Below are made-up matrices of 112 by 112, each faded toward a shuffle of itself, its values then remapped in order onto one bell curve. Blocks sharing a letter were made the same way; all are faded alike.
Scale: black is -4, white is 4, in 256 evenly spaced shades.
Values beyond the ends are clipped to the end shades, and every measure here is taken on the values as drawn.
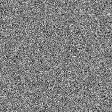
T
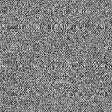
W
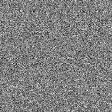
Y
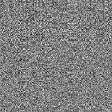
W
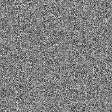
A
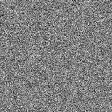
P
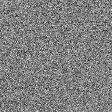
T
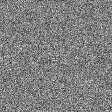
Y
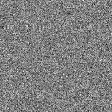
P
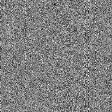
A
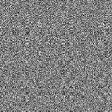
W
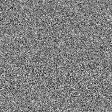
T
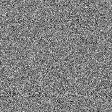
T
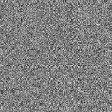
W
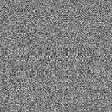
W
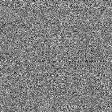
Y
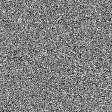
T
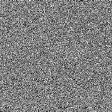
Y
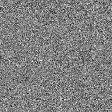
T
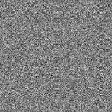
W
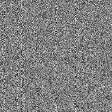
A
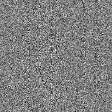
A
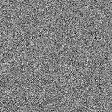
P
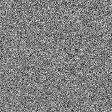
T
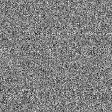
Y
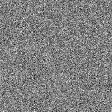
P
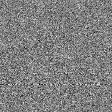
T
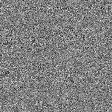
T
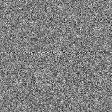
Y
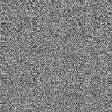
W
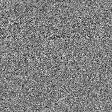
T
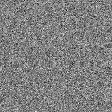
P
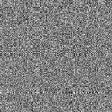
W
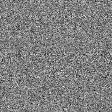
T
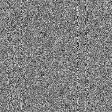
A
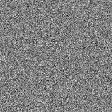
P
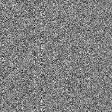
A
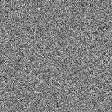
P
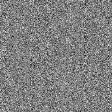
A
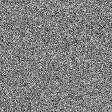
P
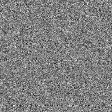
Y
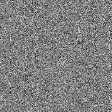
A
